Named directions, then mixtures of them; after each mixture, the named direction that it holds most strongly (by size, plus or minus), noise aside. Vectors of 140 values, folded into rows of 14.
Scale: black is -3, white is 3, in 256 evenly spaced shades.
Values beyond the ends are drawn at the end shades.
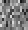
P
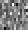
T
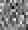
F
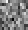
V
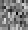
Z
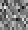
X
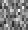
X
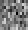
Z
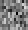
Z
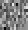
T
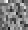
V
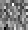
T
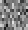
P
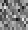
X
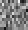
P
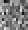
P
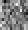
P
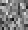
V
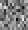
X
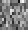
P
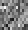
V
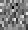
F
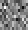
X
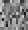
P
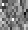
V
